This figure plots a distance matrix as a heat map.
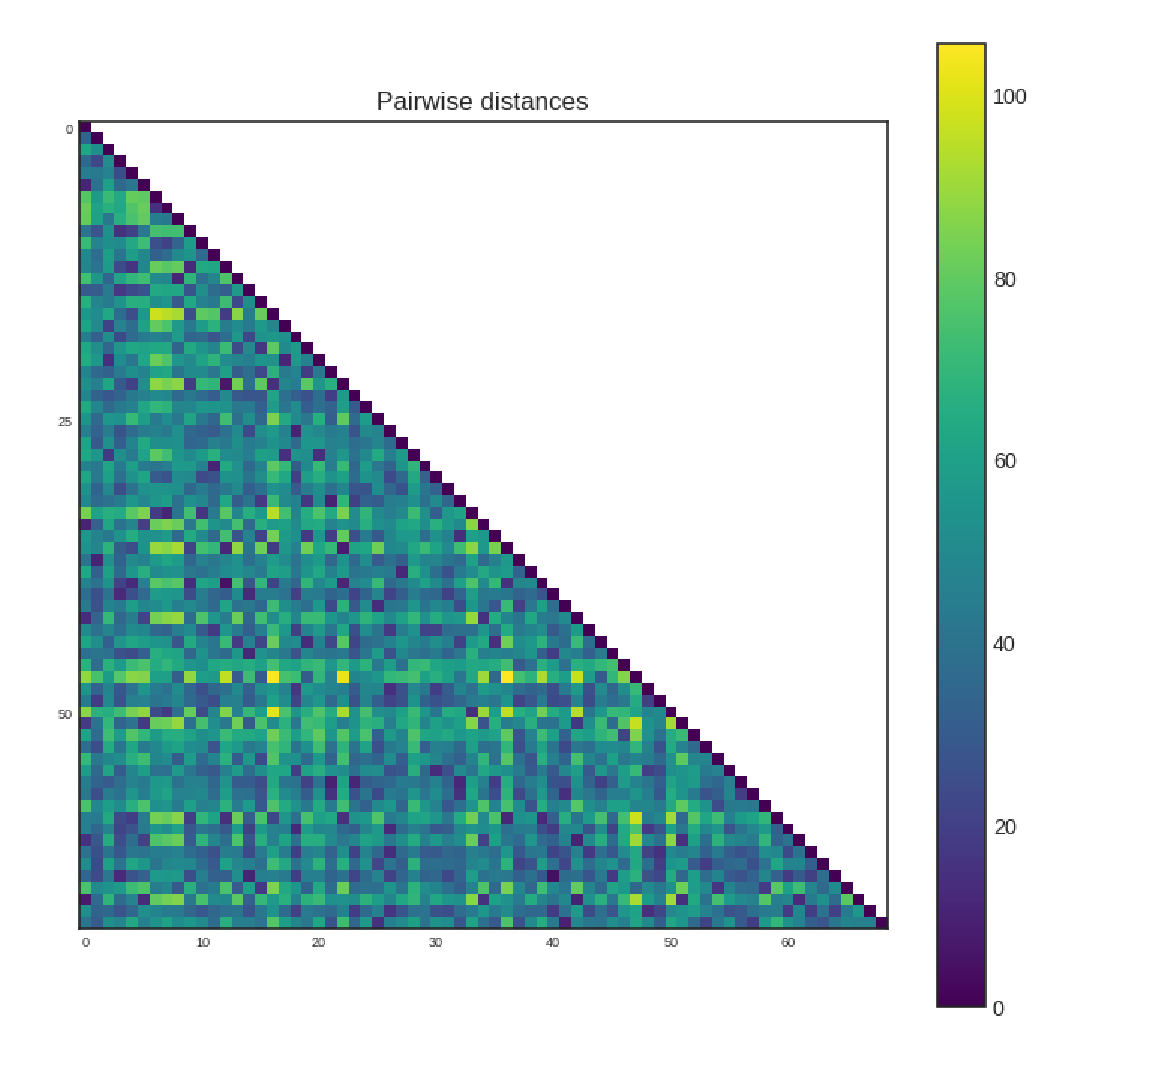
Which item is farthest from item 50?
16
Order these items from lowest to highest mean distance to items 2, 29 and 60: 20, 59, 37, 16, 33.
20, 37, 59, 33, 16
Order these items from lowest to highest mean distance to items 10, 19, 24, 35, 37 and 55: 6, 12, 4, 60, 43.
43, 60, 6, 4, 12
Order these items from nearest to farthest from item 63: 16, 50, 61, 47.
61, 50, 47, 16
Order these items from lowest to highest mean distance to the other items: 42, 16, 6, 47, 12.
12, 42, 6, 16, 47
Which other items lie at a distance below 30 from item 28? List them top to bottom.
2, 17, 20
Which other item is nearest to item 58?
65
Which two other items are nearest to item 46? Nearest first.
52, 37
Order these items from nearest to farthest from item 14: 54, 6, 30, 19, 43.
43, 30, 19, 54, 6
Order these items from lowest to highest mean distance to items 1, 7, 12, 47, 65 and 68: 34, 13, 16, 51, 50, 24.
13, 24, 50, 34, 51, 16
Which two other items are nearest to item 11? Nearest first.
29, 43
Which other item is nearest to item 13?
8
